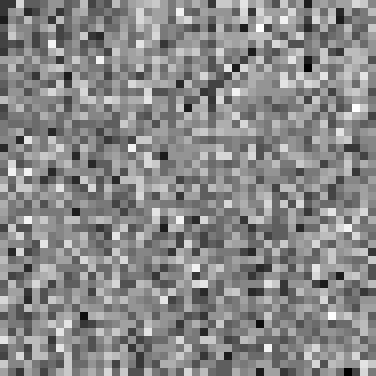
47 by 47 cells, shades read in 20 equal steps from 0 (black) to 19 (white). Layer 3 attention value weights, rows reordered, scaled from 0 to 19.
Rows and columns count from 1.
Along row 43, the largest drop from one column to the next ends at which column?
7
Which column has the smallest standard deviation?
22
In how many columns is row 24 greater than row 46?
23
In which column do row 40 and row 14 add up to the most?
42
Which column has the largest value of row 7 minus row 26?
15
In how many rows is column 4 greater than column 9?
19
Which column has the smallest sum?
27
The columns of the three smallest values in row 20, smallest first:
21, 10, 46
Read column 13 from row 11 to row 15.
8 10 11 12 10
